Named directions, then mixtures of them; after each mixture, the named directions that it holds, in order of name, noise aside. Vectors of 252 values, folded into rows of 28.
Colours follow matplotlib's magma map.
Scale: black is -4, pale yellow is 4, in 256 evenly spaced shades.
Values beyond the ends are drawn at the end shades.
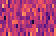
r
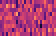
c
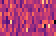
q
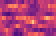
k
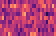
k, r.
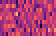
c.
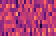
c.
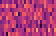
c, r.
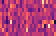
q.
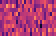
c.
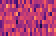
c.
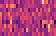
c, q.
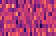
c.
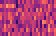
c, q.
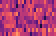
c, k.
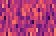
r.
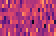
q, r.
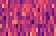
r.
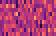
c.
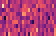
r.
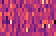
q.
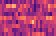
c, k.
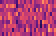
c, q.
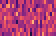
c, r.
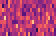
r.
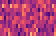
k, r.
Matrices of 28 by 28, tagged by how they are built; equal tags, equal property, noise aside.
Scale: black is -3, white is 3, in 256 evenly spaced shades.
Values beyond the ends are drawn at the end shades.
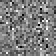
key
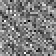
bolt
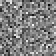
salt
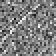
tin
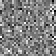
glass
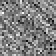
bolt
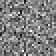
salt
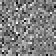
key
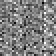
salt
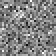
tin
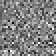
glass
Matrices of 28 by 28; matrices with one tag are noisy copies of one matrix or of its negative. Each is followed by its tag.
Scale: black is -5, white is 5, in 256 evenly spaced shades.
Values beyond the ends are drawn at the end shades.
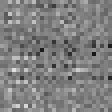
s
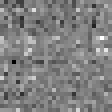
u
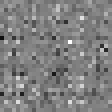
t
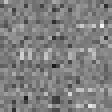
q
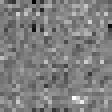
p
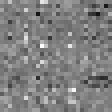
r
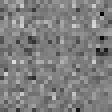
u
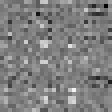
r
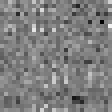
p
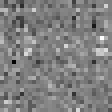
u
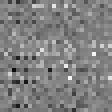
s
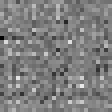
t
